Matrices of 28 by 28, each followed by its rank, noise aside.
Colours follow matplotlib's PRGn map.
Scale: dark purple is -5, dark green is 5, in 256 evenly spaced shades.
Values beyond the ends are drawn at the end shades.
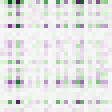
one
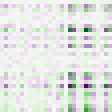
one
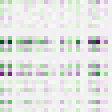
one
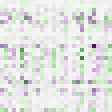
three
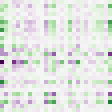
two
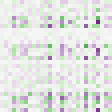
two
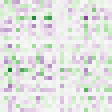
four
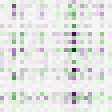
two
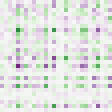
two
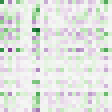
two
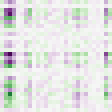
one
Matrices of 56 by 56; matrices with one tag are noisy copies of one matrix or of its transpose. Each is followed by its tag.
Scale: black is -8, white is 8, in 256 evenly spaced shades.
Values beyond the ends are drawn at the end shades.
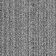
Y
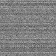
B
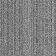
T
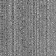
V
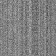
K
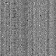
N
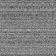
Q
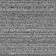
Q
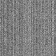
T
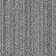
B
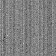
B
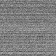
T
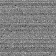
B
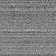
Q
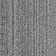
V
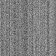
N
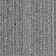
T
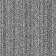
B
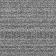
K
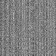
Y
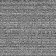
Y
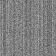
B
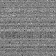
K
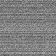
T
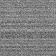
K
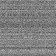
N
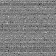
B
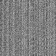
Y
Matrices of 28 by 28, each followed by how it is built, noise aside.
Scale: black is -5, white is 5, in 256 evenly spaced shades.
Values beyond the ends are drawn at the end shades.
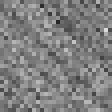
Toeplitz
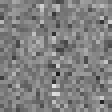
uneven columns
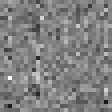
uneven columns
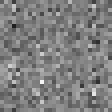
uneven columns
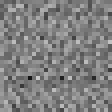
repeating columns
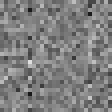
uneven columns
